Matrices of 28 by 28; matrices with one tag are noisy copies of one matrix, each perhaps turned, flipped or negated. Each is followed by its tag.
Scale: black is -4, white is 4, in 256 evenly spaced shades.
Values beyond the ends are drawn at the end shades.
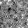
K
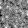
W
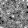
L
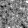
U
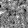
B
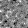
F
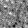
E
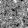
B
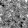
U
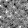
F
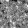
W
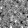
F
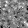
U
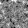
W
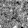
B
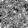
L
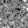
K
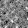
F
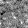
E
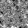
W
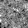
L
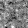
B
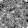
L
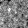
K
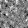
F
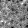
U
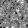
L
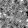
W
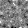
W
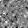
F
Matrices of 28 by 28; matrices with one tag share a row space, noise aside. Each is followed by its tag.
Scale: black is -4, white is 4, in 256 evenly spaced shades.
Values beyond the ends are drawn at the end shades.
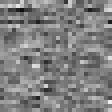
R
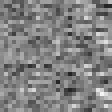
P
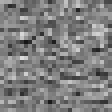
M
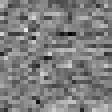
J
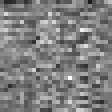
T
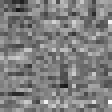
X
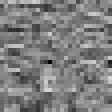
R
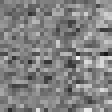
P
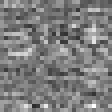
X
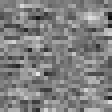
R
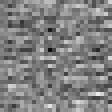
M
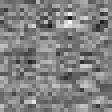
T
